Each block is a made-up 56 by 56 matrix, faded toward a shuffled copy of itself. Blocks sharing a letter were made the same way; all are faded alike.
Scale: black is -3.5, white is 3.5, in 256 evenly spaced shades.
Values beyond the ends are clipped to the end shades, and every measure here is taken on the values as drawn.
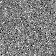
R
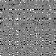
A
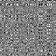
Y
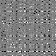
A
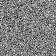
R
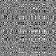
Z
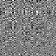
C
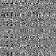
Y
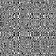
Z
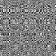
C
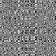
C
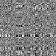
C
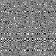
Y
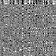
Y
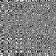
C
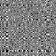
Y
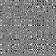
A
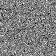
R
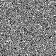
R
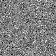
R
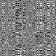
Z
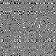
A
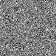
R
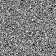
R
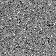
R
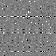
A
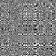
Z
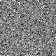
R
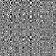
C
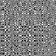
Z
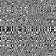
Y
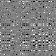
A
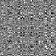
Z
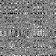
Y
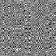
Z
